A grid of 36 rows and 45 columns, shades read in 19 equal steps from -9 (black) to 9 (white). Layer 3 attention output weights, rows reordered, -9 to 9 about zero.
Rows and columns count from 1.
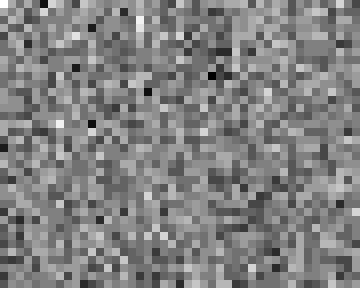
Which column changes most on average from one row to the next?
12
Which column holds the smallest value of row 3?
4
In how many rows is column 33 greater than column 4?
14
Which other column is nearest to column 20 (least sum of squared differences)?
11
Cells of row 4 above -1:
29
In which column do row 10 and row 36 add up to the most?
42
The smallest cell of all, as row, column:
10, 27
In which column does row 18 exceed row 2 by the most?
16
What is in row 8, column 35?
2
